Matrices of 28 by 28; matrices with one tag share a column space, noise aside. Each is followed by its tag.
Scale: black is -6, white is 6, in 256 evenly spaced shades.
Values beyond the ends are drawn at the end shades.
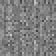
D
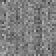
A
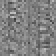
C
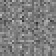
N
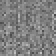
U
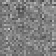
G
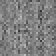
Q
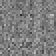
U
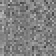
G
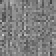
D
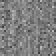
Q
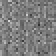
N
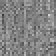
U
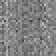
N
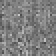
U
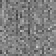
Q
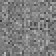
N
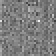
N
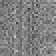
C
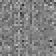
G
